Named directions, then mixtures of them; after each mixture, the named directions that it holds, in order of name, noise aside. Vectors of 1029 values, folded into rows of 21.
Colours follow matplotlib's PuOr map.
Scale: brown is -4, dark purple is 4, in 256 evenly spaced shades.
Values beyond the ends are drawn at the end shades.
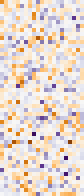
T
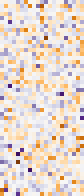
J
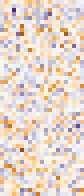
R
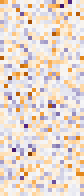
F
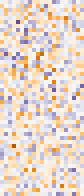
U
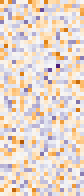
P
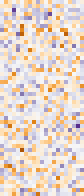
R.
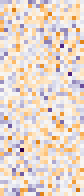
J, P, R.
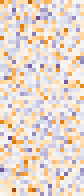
P, R, T.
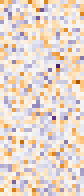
P.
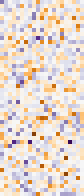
T.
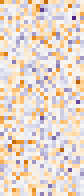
J, P, T.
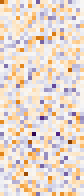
F, T.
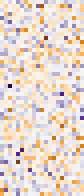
J.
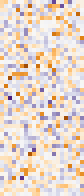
F, U.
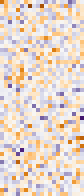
F, J, T.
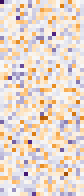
F, P, T.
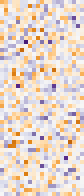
T, U.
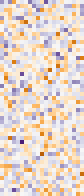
P.
